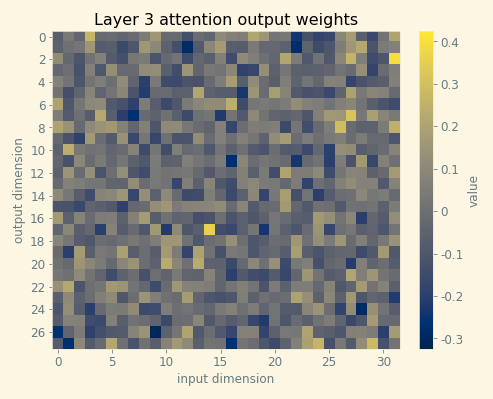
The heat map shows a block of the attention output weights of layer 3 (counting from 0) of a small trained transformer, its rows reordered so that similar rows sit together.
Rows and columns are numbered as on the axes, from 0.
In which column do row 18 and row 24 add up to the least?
3
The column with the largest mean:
27
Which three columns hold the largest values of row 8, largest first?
26, 31, 0
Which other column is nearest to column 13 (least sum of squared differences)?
20
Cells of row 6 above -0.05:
21
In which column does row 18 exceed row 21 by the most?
16
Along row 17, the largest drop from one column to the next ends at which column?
15
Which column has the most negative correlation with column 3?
29
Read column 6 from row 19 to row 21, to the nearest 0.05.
0.2 0.1 -0.05
